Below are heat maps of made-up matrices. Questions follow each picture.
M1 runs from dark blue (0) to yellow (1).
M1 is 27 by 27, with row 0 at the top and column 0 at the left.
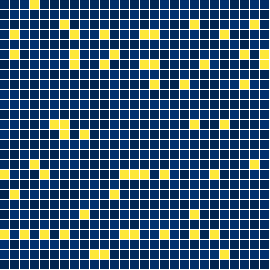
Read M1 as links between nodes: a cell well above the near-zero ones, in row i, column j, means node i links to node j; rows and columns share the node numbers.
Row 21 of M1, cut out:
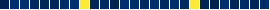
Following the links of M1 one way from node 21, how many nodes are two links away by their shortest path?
5
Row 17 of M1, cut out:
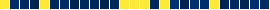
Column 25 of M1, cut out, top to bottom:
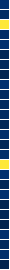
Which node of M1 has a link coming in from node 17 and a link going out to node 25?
node 16
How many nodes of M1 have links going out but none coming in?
2
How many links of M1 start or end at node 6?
10
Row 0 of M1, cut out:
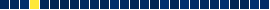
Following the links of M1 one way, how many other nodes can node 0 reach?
7
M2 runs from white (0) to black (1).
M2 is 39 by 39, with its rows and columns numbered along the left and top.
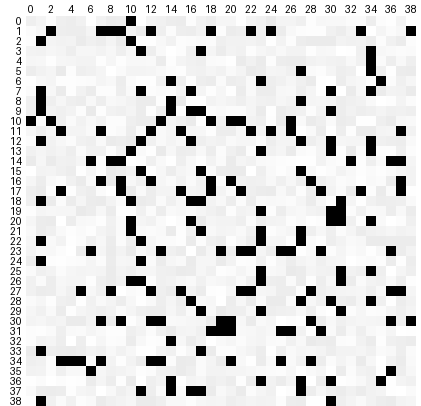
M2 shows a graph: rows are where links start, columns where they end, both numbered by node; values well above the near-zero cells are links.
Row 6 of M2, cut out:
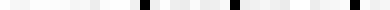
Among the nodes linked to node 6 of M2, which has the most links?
node 23
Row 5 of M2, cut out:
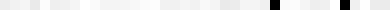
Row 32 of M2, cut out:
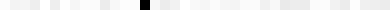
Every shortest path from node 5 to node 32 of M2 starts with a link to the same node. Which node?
node 27
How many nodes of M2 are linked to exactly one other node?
3
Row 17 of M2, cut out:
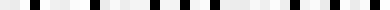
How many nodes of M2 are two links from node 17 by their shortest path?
10
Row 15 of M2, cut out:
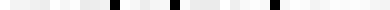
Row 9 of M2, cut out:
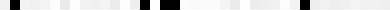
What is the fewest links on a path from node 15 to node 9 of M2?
2
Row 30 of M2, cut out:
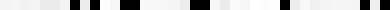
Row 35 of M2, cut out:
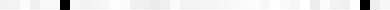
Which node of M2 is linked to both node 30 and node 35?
node 36
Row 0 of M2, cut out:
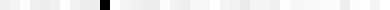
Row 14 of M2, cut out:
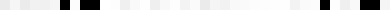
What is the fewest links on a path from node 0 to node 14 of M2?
5
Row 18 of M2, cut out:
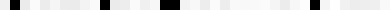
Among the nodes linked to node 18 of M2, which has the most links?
node 1
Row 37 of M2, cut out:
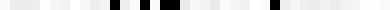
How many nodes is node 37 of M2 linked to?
5
